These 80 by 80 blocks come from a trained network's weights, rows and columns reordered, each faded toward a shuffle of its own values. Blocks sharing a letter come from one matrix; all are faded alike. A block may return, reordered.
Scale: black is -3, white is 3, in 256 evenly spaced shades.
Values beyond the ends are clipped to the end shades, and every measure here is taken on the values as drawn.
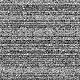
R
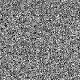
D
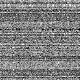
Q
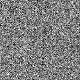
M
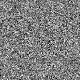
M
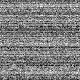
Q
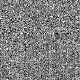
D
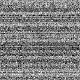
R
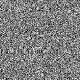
M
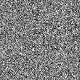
D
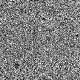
M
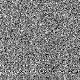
D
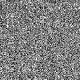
M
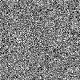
M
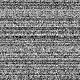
R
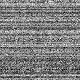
Q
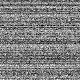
R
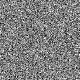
M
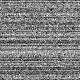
R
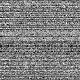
Q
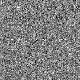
M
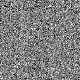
D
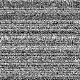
Q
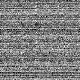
R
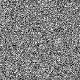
M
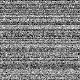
R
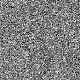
M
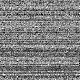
R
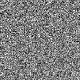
M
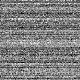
Q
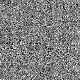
D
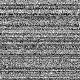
Q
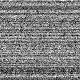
R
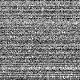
R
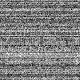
R
